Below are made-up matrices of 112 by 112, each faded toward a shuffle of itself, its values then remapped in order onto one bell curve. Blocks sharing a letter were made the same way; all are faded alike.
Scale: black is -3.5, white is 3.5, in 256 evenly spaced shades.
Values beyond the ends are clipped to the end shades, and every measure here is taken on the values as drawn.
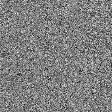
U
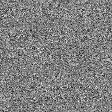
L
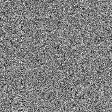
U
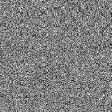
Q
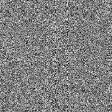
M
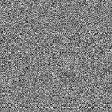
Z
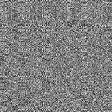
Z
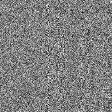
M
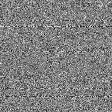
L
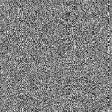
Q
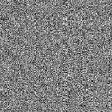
Q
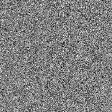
U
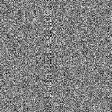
Q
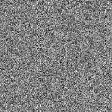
M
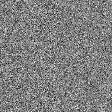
U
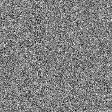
U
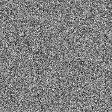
U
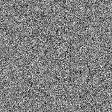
U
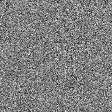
U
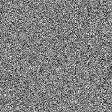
M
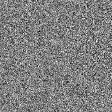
U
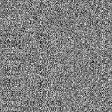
Q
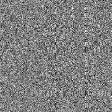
Q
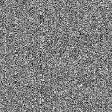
M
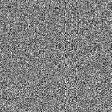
Q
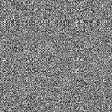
Z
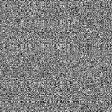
Z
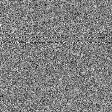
L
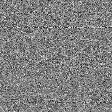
L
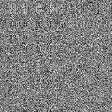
Q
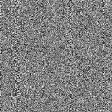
M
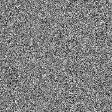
U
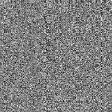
Q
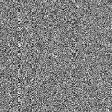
Q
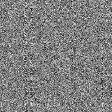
M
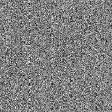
M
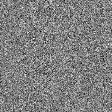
U
